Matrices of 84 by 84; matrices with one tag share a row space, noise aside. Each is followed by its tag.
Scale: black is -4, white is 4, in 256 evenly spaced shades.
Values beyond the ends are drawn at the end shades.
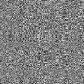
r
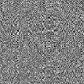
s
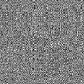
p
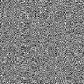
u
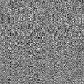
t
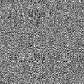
t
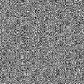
u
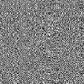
s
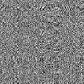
s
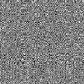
u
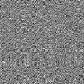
u
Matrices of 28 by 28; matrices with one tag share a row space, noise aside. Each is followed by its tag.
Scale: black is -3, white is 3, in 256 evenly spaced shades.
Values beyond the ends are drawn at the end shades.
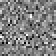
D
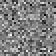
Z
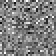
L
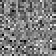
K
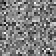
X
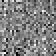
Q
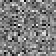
Z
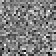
X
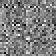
Q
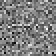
L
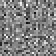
Q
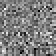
X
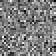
K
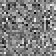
X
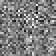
D
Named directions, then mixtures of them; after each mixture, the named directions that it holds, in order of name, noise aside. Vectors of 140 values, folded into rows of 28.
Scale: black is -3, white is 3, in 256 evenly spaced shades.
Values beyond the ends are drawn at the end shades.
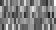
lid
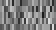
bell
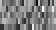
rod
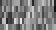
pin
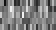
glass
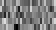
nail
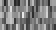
glass, pin.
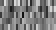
glass.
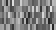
bell.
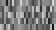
bell.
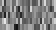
nail.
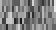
pin.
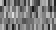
glass, lid.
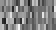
pin, rod.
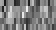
glass, pin.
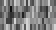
glass, pin.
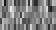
glass, nail.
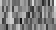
pin.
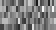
rod.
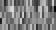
glass, pin.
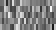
bell, nail.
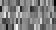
lid, nail.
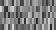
bell, lid.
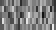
bell, pin.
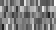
lid, rod.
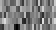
nail, rod.
